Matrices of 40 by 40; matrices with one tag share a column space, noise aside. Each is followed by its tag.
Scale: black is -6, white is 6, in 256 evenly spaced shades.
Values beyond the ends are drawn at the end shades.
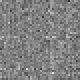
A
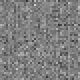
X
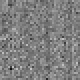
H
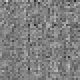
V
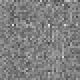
V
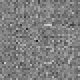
X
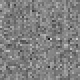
H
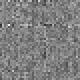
V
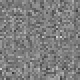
A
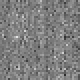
A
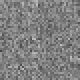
H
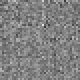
V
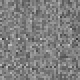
H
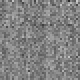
V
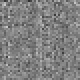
V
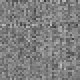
V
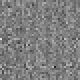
H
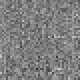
A
